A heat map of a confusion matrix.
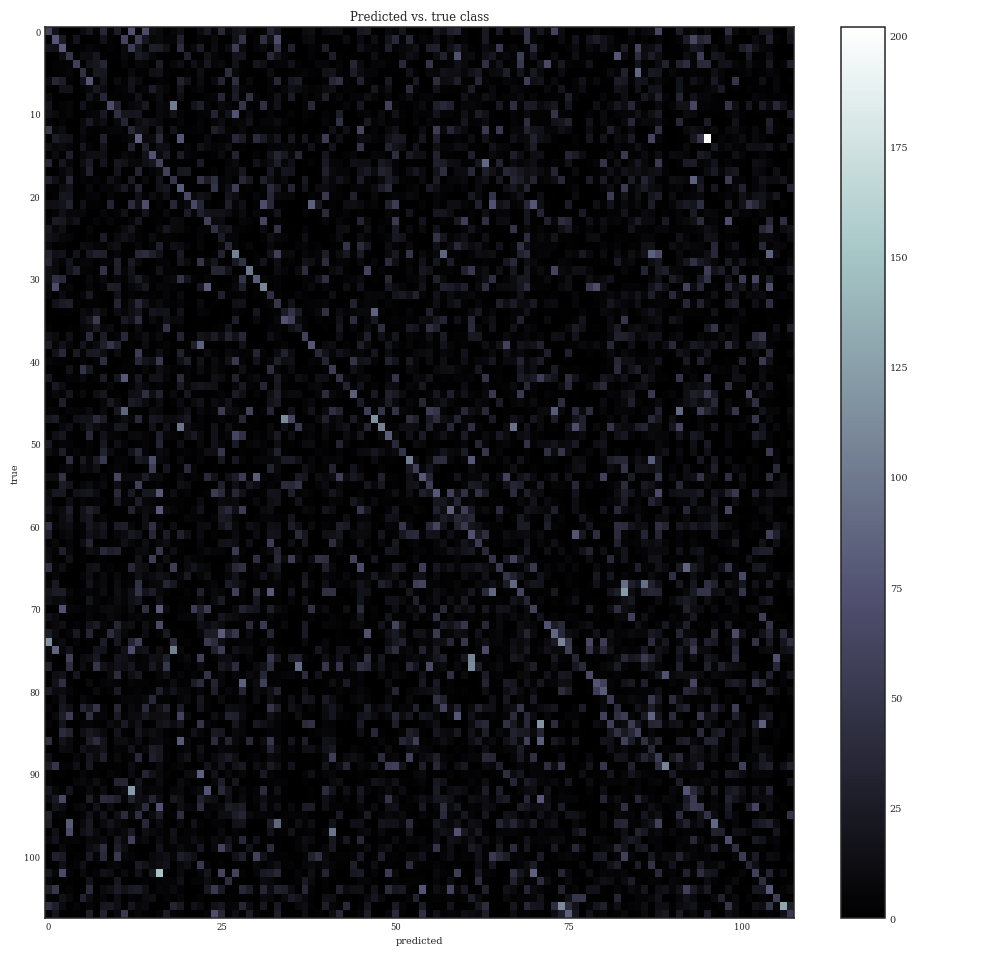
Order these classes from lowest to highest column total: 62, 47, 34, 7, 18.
34, 47, 18, 7, 62
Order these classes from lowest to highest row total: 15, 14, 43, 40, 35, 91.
91, 14, 43, 35, 15, 40
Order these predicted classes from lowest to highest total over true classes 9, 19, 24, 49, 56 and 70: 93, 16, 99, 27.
99, 93, 27, 16
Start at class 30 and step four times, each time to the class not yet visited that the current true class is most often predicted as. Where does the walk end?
27
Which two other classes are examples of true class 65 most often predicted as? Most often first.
92, 45
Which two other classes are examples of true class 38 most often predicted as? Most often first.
22, 66
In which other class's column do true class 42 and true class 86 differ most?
11
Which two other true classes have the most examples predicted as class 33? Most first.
96, 1
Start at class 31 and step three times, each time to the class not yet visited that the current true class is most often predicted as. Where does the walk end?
12
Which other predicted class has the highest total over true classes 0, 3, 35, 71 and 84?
103
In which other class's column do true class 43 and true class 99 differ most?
25
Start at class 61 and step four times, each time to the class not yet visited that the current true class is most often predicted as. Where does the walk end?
36
